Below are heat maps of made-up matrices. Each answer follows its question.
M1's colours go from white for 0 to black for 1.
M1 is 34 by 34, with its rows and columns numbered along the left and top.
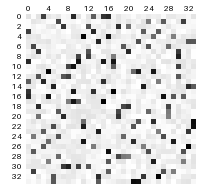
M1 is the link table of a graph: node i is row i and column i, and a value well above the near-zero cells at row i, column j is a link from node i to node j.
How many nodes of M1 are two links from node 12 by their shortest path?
4
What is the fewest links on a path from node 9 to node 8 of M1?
2
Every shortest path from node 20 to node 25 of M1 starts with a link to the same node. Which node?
node 28
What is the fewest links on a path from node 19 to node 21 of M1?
6
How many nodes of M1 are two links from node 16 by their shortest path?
8
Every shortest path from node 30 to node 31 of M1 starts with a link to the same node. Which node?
node 10
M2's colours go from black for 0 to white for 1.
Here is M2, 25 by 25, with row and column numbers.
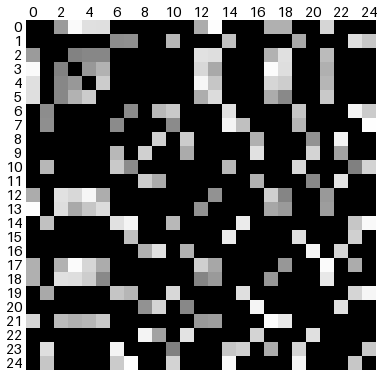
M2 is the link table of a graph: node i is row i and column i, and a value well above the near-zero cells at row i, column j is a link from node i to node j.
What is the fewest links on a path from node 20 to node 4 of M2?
5
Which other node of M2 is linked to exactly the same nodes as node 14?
node 19
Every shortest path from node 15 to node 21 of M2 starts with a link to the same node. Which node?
node 23
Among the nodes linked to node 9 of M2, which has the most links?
node 6
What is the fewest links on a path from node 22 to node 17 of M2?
4
